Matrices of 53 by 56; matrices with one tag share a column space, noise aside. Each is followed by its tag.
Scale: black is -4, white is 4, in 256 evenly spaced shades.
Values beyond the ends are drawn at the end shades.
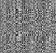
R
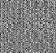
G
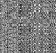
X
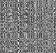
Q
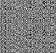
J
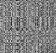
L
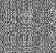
R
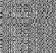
X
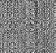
G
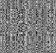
R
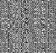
G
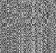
X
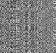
J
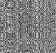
Q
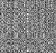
Q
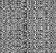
J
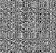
Q
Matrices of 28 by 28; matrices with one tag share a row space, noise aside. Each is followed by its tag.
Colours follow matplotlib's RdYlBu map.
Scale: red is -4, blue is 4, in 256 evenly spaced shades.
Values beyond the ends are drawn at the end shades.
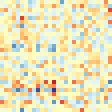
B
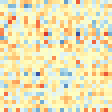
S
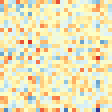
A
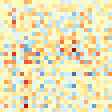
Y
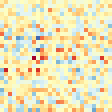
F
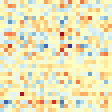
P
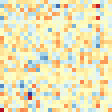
A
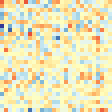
A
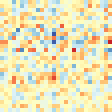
B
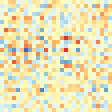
S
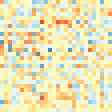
F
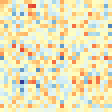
B
